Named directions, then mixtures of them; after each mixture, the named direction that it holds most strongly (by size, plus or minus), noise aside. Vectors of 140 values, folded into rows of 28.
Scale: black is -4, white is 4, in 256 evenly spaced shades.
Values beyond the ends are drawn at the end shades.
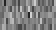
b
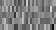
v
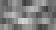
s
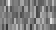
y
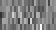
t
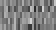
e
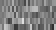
v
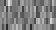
y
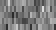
y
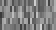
t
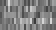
y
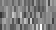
t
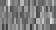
y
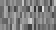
e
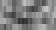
s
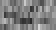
s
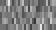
y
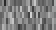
b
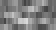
s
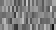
v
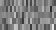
v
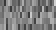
b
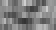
s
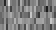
y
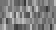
b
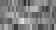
s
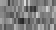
s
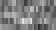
s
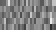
y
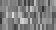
t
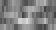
s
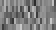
b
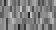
b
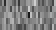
b
